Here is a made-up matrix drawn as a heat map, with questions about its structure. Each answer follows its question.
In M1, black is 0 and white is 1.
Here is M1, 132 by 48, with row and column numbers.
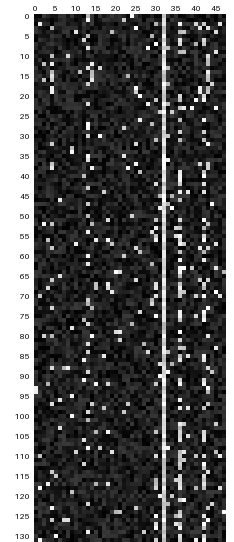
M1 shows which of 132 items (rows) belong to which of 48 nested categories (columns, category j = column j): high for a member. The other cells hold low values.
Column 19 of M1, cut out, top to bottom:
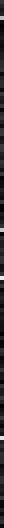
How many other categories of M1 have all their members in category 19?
1
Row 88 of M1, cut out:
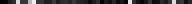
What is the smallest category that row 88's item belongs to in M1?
7
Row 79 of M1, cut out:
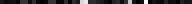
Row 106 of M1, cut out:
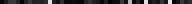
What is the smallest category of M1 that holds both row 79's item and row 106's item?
36
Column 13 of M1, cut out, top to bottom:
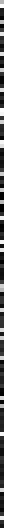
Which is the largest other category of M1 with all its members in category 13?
33
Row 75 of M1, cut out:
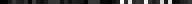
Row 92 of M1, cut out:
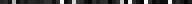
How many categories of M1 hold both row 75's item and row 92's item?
4
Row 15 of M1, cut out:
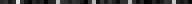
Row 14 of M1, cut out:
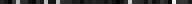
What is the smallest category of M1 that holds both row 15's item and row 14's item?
14
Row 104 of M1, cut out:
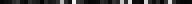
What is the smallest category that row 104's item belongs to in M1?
15
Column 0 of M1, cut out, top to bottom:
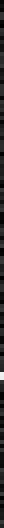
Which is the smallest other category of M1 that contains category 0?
43
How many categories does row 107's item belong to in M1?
1
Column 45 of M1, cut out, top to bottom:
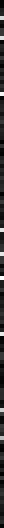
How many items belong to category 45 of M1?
9
